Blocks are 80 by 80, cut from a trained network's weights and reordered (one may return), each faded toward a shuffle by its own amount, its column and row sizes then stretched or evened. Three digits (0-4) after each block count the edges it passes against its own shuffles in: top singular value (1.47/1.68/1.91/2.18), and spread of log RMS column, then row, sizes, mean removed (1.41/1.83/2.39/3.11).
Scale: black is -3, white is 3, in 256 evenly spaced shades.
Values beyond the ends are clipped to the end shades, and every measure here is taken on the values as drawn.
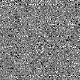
3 1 3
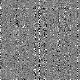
1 4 1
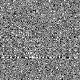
2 0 1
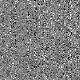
0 3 0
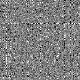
2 3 1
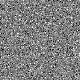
1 0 0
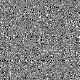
0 2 2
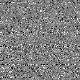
1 1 3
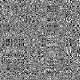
3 3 3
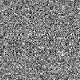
3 0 2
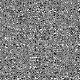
0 2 3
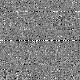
3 1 3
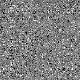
1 2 1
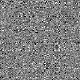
2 2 3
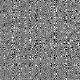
0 4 3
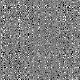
1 4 3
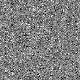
2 1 0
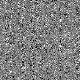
1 3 0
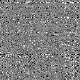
2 2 3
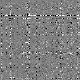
2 3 3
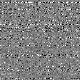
1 1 4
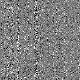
0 4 0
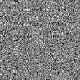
4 2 1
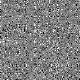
2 3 2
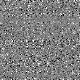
1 1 3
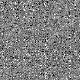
1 2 1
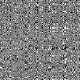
4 4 3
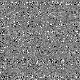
0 1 3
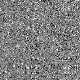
1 1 1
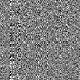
4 3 0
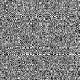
4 0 2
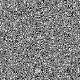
2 2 0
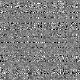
0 2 4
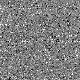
0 0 2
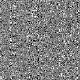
2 3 0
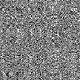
3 1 1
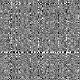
4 3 2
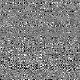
3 2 4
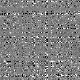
3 3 4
